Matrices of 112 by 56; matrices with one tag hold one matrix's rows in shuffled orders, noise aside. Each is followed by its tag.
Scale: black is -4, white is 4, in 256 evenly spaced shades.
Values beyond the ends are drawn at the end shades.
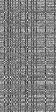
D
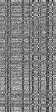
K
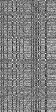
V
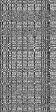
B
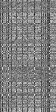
B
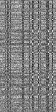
K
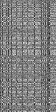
B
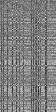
V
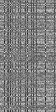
D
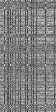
D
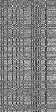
V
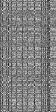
B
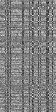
K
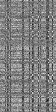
K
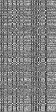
V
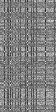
D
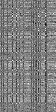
V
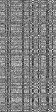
K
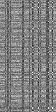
K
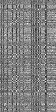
V
